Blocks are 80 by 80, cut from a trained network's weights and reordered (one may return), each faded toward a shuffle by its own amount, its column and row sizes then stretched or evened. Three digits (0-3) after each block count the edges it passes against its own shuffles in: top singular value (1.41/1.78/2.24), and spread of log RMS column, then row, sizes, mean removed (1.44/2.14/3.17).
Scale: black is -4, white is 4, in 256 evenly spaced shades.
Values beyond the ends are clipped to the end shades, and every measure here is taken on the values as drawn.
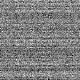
3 2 1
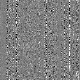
1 3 0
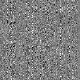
1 3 0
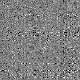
1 1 2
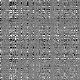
3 3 2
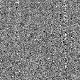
1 1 0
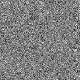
2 1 1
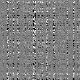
2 3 2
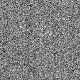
1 0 0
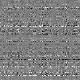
2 2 3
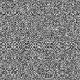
3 0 2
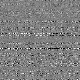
2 0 3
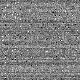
2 1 0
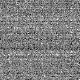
2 2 1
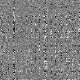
0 3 2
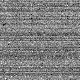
3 0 1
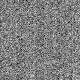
1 0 0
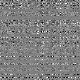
0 2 3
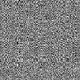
3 2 1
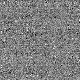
0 1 0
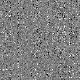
0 2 1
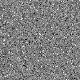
1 1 0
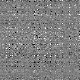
1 2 2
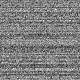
3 0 1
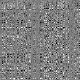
3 3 2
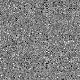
1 0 1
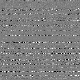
1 0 3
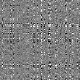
3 3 2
